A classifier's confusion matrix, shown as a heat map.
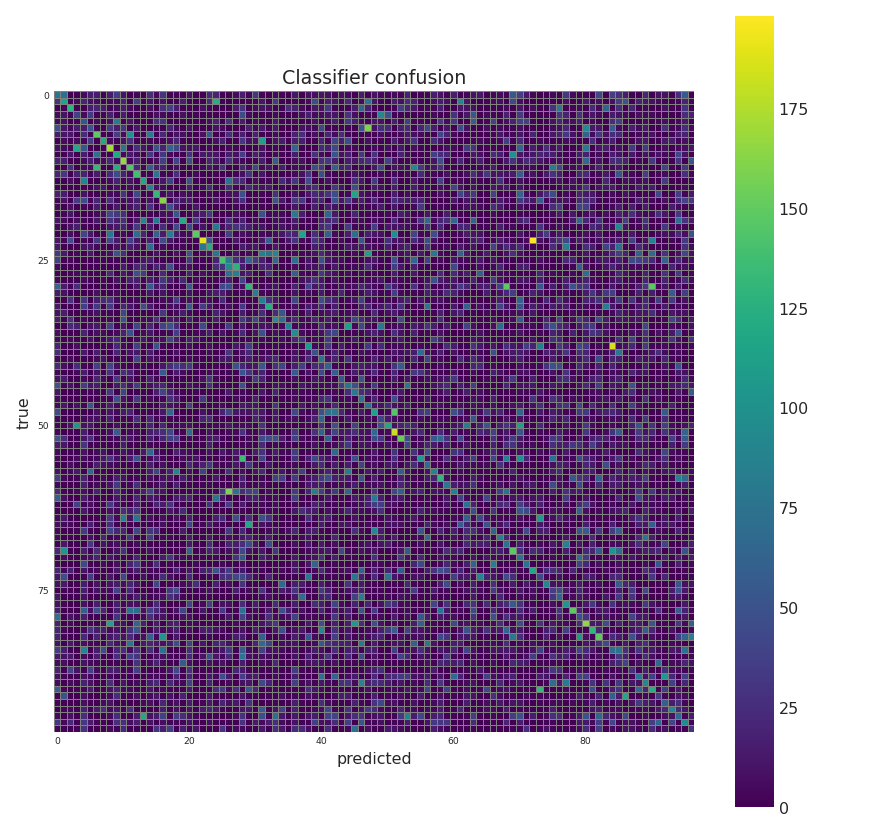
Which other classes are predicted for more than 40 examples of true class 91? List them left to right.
1, 84, 86
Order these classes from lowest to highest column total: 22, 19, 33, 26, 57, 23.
19, 22, 57, 23, 33, 26
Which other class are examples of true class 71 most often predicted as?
66
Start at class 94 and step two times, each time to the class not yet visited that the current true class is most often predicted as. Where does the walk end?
4
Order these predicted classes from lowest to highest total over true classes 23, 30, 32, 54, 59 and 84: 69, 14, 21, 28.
21, 69, 28, 14
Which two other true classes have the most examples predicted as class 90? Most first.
29, 22
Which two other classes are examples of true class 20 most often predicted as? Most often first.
85, 24
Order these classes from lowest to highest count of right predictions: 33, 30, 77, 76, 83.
33, 83, 76, 30, 77
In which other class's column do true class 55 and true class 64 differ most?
28
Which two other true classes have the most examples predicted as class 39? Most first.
60, 71
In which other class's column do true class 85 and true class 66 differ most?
48
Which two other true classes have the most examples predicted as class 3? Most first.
8, 50
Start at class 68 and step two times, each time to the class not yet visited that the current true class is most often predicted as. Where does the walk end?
69
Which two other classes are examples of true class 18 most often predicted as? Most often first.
36, 41
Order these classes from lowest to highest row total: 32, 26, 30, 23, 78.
30, 26, 23, 32, 78
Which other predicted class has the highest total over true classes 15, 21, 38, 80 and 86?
45
